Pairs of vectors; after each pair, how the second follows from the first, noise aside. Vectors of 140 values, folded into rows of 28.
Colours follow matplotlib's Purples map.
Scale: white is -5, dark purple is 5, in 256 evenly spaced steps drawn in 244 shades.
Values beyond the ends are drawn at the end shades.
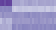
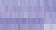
reversed, negated, shrunk.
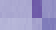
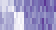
reversed, negated, scaled up.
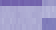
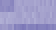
reversed, shrunk.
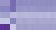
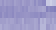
reversed, negated, shrunk.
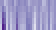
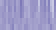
reversed, negated, shrunk.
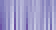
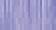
reversed, shrunk.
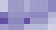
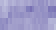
reversed, shrunk.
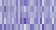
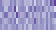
wrapped around.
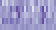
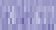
reversed, negated, shrunk.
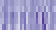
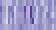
wrapped around.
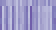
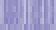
reversed, negated, shrunk.
